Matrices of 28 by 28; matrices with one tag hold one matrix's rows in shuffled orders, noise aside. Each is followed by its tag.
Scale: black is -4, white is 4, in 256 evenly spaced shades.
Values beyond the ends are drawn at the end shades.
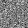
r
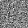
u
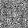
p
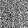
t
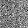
t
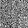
t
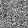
p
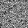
u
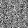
p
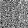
t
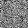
p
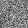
u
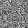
r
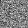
u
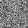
p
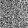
t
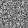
r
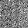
t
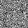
p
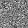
r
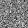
r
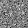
r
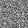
r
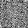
p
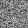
u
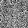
p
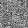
p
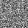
r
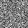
r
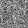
p
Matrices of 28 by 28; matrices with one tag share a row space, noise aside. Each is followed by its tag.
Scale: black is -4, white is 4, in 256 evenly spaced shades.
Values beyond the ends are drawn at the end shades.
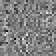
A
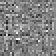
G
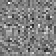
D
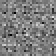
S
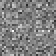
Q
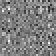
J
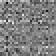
G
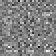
D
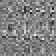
S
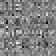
G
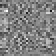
A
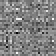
G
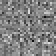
D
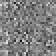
A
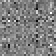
J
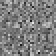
D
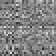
G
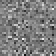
S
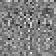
D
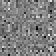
J
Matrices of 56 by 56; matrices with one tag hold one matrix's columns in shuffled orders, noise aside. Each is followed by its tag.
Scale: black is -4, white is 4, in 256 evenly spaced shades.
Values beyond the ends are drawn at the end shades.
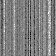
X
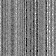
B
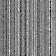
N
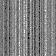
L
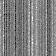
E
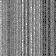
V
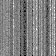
N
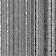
B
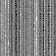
E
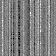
X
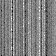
N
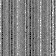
X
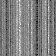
V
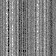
B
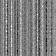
B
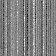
E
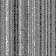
E
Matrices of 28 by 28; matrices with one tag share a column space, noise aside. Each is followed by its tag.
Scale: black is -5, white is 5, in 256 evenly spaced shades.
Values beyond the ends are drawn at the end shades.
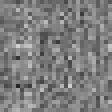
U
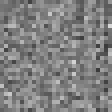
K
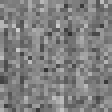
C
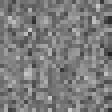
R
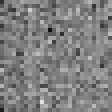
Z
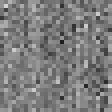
Z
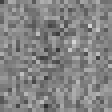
C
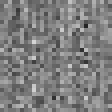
C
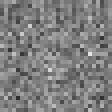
K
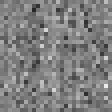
U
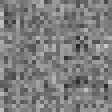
U
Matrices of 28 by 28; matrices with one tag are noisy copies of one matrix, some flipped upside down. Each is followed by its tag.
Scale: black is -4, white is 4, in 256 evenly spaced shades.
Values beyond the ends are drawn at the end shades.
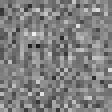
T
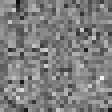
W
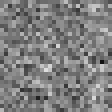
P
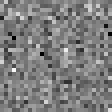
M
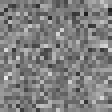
P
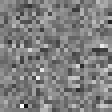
P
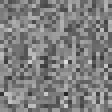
M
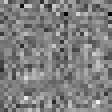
T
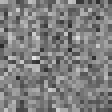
W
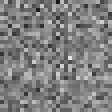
T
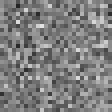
P
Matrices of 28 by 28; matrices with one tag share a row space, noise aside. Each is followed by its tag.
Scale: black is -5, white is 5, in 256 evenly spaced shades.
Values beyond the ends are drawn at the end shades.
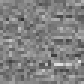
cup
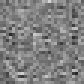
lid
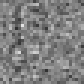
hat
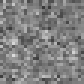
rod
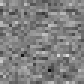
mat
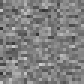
rod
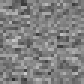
rod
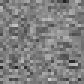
mat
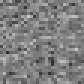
rod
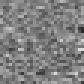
cup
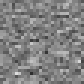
hat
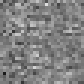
hat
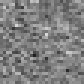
hat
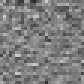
hat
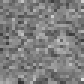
cup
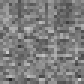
cup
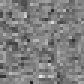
rod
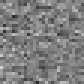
rod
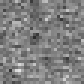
hat
